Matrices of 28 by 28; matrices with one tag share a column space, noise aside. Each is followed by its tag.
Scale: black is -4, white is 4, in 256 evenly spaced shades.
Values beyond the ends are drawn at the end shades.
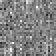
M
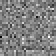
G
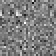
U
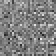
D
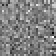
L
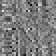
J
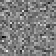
G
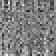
J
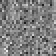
L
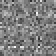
U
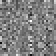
M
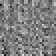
L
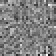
L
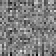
J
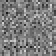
U
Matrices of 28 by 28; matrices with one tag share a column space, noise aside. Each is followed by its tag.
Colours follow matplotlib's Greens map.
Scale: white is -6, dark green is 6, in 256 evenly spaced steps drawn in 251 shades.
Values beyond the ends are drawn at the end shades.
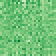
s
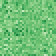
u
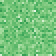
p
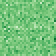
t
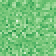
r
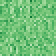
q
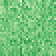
q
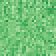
q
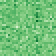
t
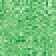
s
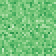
r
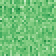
q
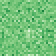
p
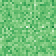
t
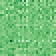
s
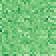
p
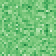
u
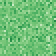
t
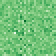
u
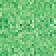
r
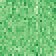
q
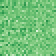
u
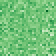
u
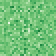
u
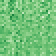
s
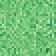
r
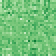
s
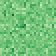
r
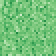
q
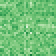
r
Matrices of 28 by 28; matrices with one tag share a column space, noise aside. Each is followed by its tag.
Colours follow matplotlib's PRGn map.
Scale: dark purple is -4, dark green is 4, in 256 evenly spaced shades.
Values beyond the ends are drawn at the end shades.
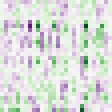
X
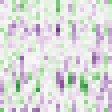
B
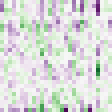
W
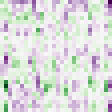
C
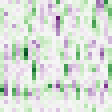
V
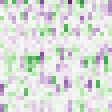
C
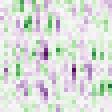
V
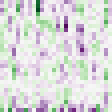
W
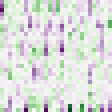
W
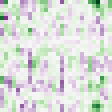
C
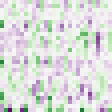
X
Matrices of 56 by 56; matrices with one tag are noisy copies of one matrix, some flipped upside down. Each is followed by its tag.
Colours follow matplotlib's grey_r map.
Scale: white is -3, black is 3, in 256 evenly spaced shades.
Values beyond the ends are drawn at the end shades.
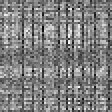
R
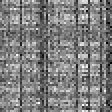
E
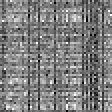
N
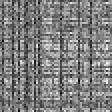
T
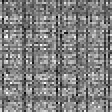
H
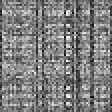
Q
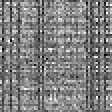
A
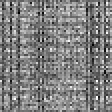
A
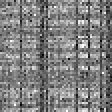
E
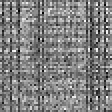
A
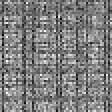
H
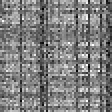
E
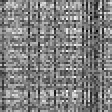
N
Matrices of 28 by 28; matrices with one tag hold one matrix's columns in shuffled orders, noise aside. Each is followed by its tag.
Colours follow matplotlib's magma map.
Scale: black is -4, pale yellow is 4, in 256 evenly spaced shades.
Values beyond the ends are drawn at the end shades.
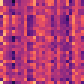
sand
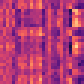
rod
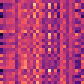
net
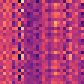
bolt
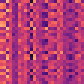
bolt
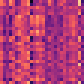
sand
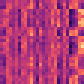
rod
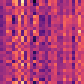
sand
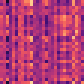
sand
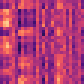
rod
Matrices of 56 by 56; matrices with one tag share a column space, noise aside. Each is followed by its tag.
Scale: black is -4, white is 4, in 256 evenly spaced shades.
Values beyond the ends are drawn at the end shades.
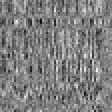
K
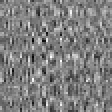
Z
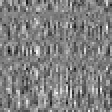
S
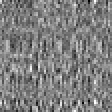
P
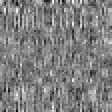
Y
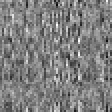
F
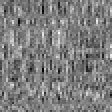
K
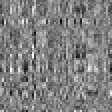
K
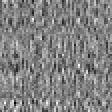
P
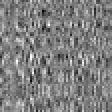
Z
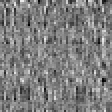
Y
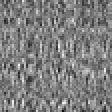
P
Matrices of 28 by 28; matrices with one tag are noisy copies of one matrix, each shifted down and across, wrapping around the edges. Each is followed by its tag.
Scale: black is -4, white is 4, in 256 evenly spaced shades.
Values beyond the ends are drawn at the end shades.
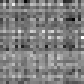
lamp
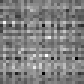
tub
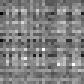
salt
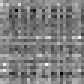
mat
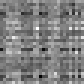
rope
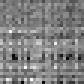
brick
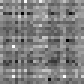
rope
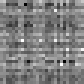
rope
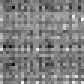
lamp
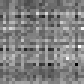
tub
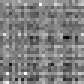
salt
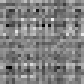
salt
